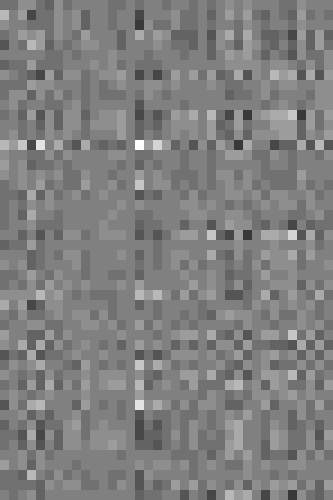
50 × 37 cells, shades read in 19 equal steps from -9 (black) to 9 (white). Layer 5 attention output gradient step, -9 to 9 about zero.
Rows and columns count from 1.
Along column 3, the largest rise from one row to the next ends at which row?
15
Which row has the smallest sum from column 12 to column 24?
50
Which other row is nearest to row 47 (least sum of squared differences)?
40
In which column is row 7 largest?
4
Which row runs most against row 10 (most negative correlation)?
39
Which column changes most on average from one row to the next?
16
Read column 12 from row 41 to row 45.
-1 0 1 1 1
